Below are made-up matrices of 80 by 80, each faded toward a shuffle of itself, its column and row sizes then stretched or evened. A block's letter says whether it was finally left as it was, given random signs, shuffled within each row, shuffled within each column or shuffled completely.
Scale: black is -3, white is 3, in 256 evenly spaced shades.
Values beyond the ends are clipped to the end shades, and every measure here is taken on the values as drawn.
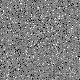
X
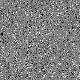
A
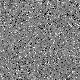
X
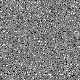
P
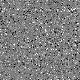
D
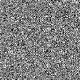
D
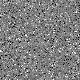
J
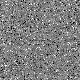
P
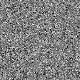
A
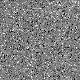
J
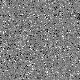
A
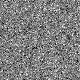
X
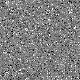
A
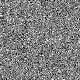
X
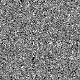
A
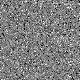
J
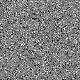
J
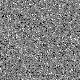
P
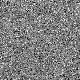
X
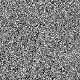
D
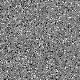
J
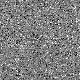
P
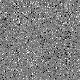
D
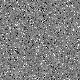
J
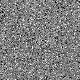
J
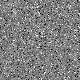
J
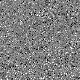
D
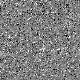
A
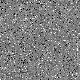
J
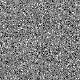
A
